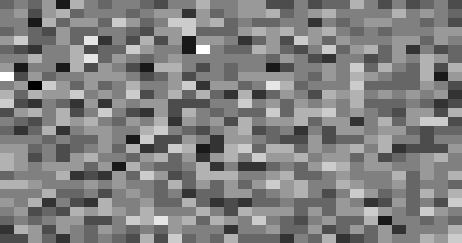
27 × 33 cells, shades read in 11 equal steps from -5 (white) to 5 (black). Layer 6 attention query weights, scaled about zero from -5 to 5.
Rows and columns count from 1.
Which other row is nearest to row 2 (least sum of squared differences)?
21
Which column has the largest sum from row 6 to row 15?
2
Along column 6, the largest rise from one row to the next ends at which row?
12
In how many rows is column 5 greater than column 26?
15
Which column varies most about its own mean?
14
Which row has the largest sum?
23
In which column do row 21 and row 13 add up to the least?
20
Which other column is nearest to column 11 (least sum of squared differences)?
29
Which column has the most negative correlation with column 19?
28
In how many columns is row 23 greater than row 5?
17
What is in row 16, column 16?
3
